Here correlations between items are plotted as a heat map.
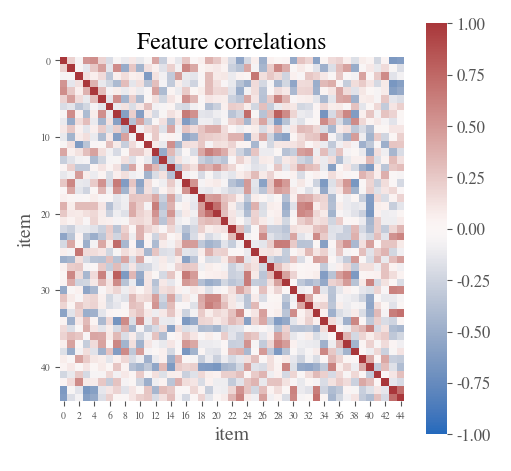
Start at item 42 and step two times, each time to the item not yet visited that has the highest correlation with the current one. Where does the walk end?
25
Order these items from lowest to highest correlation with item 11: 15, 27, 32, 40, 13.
15, 40, 27, 13, 32
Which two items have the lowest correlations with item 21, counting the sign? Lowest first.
40, 13
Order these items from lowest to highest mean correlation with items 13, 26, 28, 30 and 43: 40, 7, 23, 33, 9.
40, 9, 7, 23, 33
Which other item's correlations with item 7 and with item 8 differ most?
28
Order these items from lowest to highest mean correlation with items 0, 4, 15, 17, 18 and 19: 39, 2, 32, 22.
22, 39, 2, 32
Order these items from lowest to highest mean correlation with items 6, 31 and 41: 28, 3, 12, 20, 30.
3, 28, 30, 20, 12
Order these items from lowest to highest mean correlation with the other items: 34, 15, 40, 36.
40, 34, 15, 36
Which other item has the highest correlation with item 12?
19
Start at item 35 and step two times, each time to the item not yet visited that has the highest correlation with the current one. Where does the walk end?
29
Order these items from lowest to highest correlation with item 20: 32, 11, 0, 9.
11, 0, 9, 32
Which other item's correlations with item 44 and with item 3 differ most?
43
